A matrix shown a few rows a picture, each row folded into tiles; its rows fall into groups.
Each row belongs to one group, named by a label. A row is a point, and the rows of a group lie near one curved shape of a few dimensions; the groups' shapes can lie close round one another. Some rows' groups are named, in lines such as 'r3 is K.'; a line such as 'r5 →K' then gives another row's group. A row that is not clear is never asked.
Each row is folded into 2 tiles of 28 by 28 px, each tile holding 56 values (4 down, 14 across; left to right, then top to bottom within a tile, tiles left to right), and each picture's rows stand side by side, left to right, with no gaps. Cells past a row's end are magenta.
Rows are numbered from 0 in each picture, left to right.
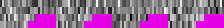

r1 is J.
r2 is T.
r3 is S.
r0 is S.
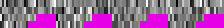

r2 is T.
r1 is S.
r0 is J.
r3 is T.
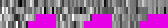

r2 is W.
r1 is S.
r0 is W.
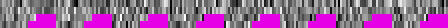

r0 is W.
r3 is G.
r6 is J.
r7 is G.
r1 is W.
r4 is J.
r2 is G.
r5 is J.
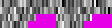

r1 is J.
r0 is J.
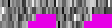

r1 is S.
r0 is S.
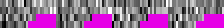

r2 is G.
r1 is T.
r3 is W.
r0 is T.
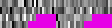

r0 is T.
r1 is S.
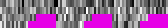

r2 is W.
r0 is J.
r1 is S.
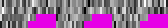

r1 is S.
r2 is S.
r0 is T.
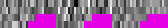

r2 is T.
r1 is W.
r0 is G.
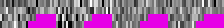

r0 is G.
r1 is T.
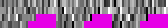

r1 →G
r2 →G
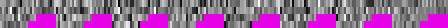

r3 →S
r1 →S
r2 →G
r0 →W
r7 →J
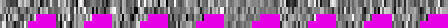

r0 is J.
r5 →J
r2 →S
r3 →T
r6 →G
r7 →G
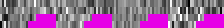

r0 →J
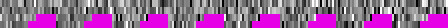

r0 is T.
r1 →W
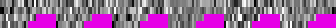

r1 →J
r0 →T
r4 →J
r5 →T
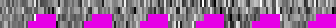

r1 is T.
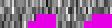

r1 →W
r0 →G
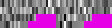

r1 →W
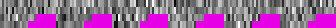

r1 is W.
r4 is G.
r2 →T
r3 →G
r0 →G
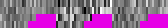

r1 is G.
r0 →J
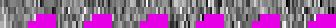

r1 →W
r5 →J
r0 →J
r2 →T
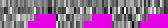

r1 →S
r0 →S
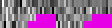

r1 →S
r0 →W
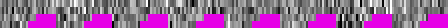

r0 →G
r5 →G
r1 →W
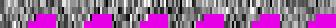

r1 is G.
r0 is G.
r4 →T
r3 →T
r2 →S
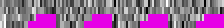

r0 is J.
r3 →J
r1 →G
